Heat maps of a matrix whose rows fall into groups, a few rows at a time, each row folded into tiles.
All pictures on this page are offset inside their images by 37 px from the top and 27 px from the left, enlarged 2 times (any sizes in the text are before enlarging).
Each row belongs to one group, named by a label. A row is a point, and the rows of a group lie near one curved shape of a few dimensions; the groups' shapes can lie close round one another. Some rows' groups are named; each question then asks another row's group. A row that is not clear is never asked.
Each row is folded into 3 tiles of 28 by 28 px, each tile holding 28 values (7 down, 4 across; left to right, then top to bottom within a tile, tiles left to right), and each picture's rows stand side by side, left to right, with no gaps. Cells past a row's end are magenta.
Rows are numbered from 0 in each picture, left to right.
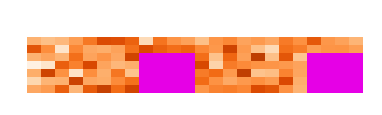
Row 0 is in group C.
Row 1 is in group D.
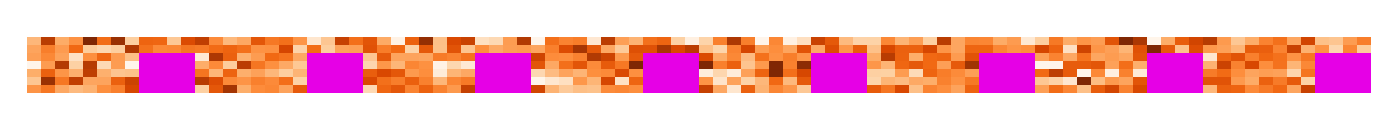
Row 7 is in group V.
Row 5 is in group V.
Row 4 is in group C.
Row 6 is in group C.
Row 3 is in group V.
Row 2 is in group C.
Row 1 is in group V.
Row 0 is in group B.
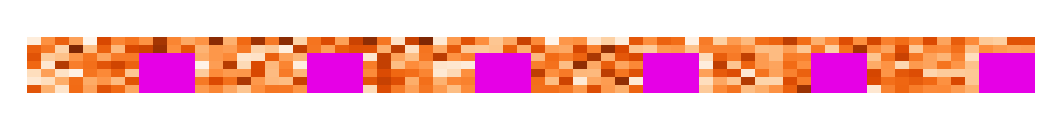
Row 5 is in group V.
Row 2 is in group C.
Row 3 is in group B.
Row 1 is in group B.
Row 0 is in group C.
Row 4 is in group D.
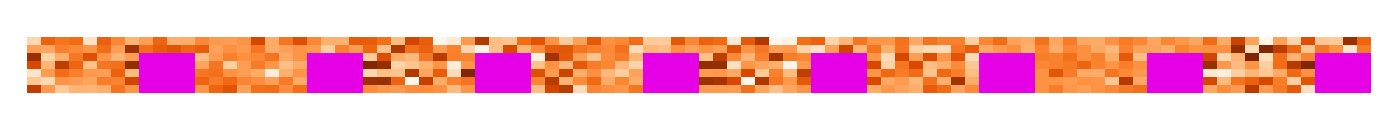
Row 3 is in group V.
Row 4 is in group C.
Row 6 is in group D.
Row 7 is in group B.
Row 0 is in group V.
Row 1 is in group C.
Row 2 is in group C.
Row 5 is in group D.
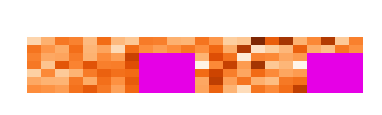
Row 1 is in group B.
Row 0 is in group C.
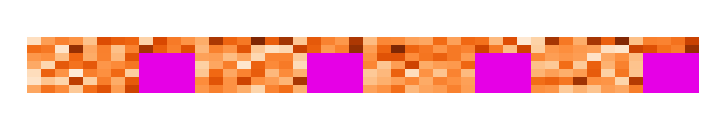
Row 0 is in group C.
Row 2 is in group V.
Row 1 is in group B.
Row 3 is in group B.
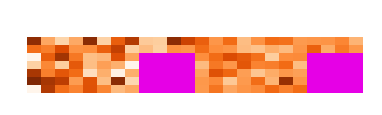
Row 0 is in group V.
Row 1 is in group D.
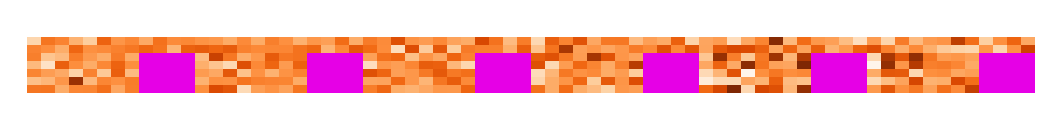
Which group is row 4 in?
V
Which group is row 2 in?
B
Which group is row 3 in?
V
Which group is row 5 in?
D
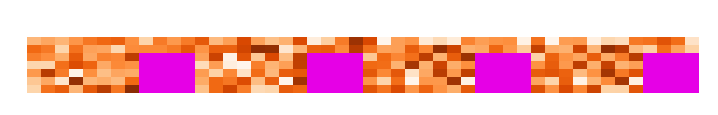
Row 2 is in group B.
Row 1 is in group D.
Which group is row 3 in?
B
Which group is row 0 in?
C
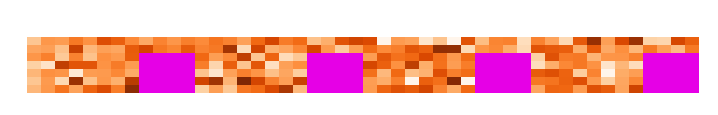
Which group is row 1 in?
B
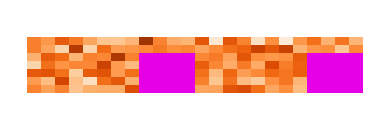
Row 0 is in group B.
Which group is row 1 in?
B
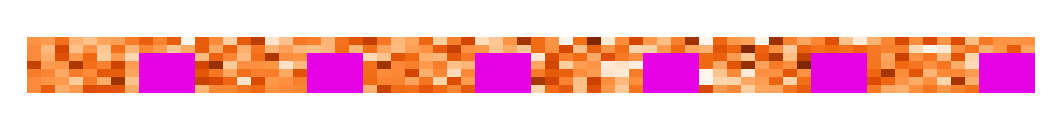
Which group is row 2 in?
V
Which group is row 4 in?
V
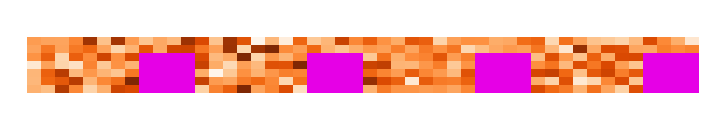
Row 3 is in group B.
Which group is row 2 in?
C
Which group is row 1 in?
B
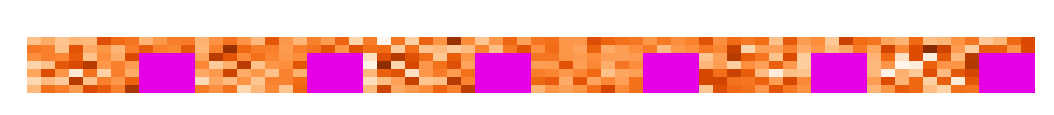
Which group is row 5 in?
D
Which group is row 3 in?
B
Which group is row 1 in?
V
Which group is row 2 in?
D
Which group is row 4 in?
V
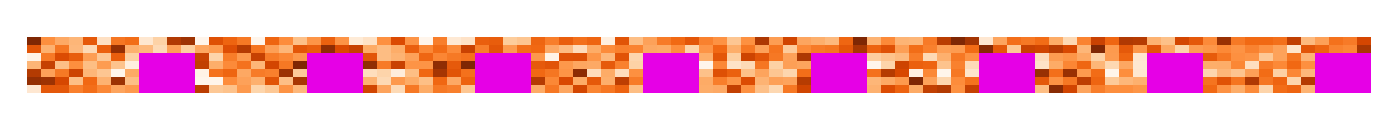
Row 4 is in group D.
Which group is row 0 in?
V
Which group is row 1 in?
V
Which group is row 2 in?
C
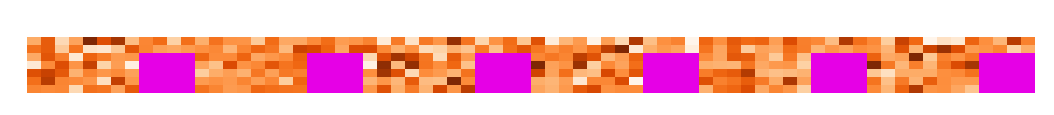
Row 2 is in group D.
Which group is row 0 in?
B
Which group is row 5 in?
B
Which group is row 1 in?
C
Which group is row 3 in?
B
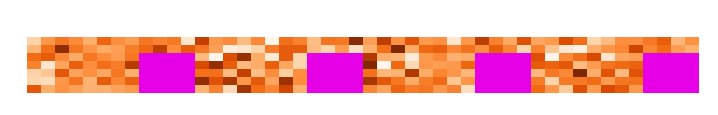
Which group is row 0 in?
V
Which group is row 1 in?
V
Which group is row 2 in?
D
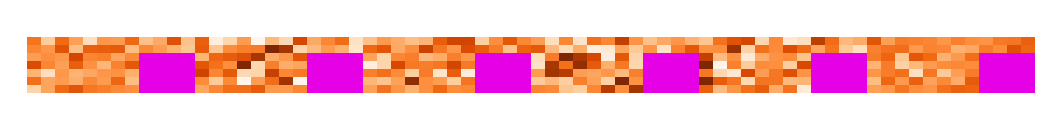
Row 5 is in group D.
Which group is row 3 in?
D
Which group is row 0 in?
B
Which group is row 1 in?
B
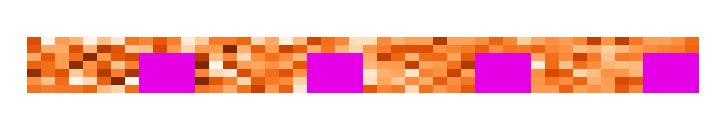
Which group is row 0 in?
B
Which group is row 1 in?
D
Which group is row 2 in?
V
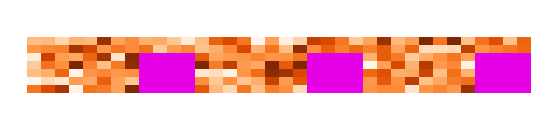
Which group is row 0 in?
V
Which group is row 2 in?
B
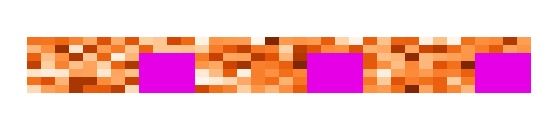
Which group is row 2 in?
B
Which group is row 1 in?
V
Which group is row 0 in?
B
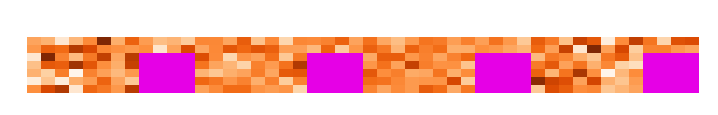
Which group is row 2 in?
B
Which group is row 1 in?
D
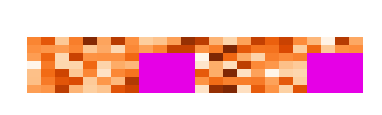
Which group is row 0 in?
D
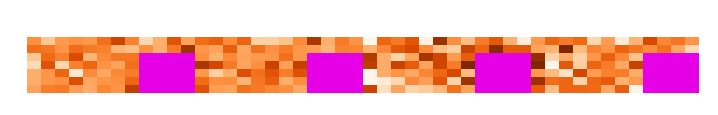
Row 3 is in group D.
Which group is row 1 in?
C
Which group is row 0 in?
D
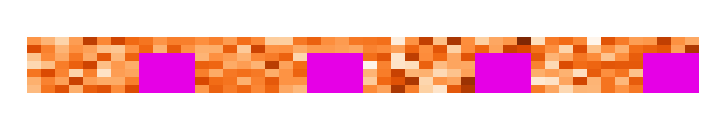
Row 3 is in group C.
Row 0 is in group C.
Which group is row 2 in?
D
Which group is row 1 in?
C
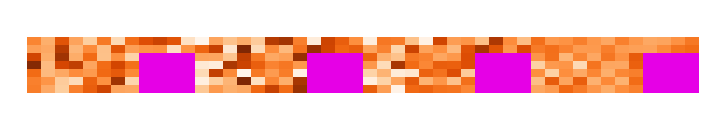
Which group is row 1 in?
C
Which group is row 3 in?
D
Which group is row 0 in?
D
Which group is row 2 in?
C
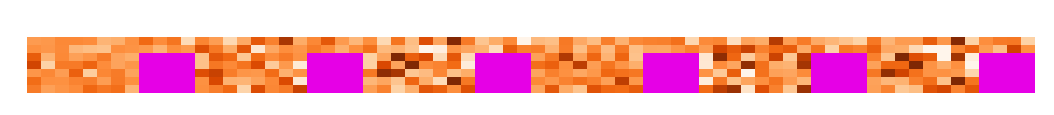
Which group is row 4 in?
V
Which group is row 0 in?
D
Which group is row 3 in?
D
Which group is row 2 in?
D
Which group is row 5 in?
D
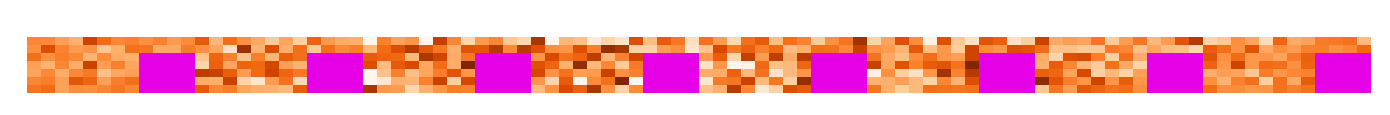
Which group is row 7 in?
C
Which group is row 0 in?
B
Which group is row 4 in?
D
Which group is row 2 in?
V
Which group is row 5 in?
C
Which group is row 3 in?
B
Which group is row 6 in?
V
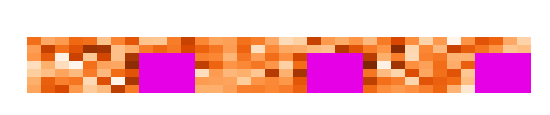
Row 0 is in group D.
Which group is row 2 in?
D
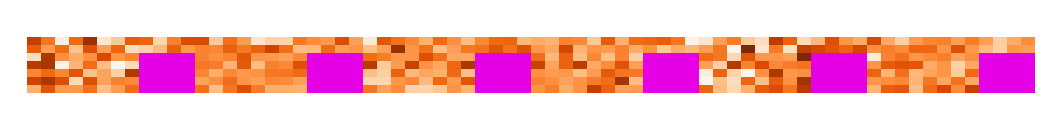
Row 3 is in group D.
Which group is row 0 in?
C
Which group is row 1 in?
B
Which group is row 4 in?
C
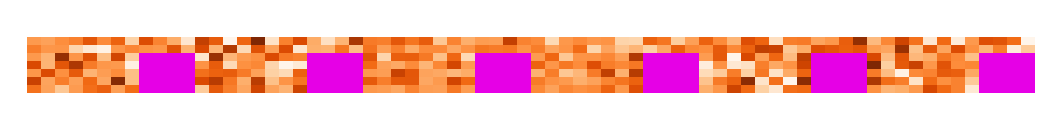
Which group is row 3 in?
C
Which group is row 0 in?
D
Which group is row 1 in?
C
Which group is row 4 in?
D
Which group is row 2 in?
V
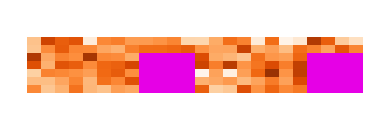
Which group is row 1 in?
C
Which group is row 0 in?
V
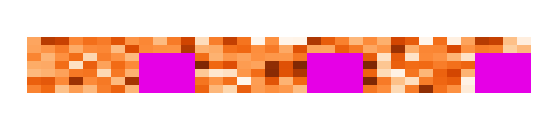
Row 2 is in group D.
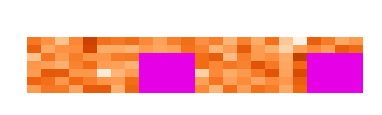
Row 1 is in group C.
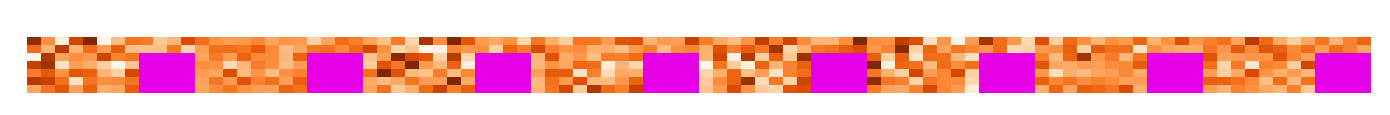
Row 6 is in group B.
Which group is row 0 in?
C
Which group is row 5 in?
D
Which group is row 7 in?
D
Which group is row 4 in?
D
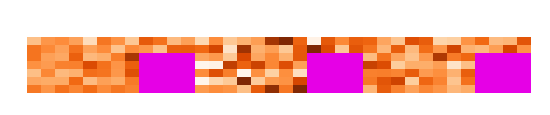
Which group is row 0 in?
C
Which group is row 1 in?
C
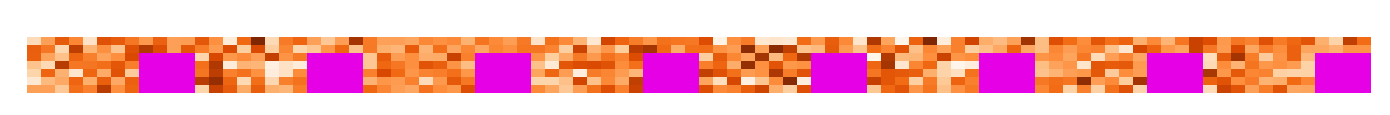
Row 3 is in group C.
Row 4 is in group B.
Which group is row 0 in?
C
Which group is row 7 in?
V
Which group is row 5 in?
C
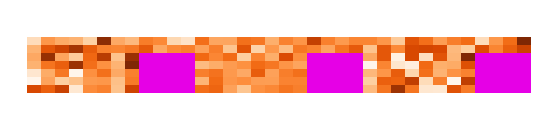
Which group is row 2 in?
D
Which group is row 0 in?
V
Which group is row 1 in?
B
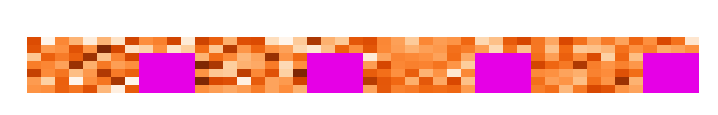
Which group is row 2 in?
V
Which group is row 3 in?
D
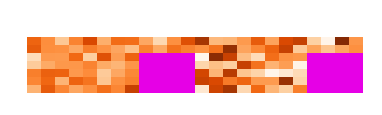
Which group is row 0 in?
C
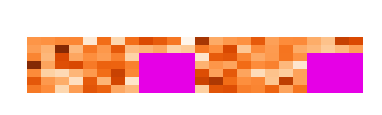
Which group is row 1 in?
V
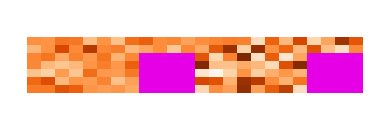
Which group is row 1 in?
B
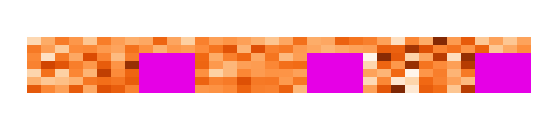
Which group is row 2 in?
V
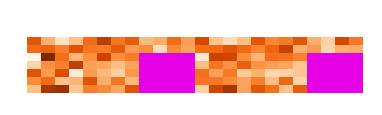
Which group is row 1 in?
V
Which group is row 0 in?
V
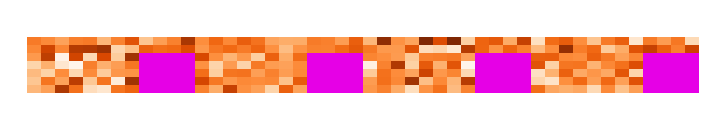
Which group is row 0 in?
D
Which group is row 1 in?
D
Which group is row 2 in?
B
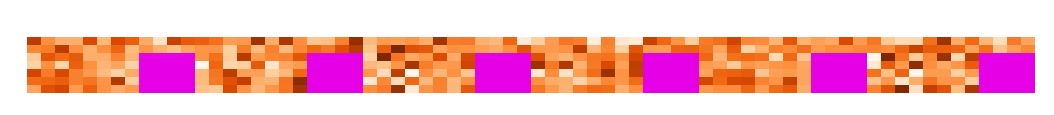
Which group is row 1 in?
D
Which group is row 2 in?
V
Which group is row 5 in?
V
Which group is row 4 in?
V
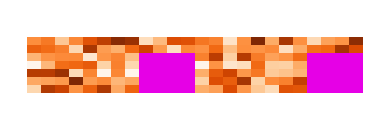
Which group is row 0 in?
C
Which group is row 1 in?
D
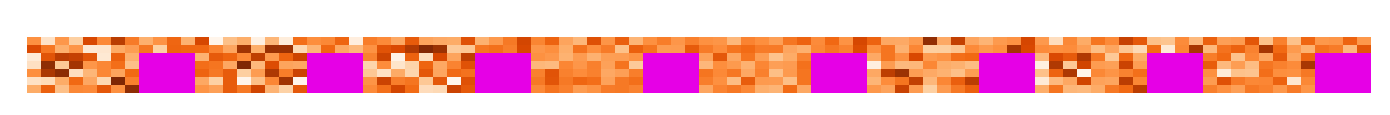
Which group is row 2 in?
D
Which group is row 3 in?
B
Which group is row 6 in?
D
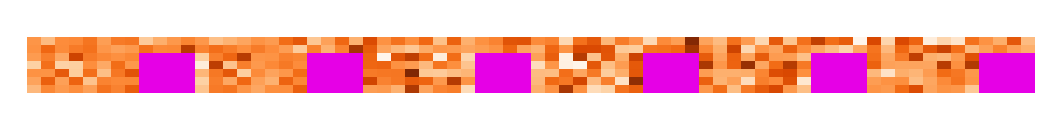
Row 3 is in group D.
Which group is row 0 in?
D
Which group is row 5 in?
B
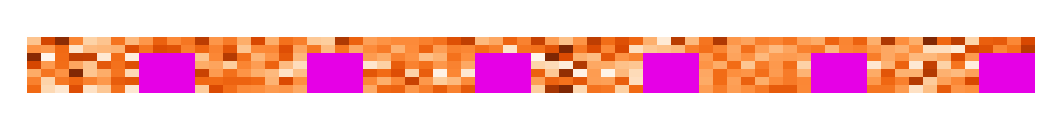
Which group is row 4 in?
B
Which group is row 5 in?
B
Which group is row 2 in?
C
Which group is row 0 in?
V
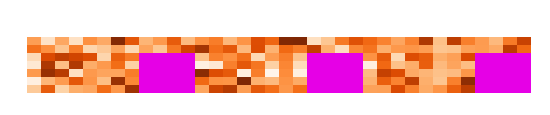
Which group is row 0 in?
D
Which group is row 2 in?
D
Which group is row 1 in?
C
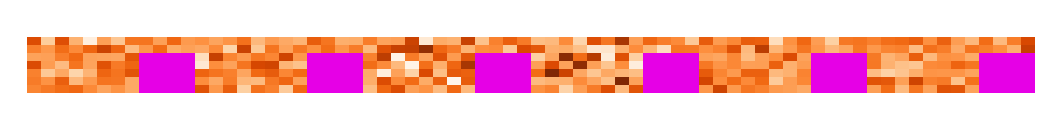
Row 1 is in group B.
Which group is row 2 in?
D
